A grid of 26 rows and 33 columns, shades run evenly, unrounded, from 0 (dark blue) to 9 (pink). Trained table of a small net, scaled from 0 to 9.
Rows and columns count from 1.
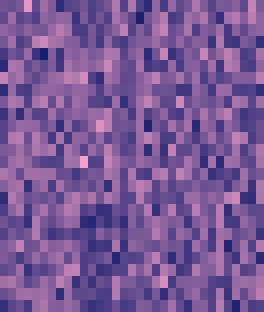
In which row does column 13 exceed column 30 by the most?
11
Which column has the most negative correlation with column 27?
6
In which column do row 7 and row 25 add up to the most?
33
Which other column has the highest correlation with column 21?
26
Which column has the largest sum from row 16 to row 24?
28
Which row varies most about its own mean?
5
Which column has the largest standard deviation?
14
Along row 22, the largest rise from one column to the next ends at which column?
31
